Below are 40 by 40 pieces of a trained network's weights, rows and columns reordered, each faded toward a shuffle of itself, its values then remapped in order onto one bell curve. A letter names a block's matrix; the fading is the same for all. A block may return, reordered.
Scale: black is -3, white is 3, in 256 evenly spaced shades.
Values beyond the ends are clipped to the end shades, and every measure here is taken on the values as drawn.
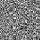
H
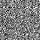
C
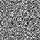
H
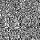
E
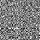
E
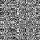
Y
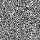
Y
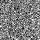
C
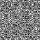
Y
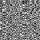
H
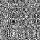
Y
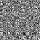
Y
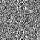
E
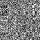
E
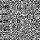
Y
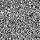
C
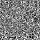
C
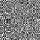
H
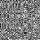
H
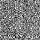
C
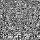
C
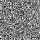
E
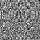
H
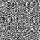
H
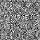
E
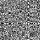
E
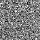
C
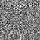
E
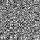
Y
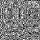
H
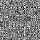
E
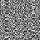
H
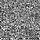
C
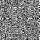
E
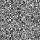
Y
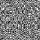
H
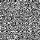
C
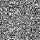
E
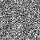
C
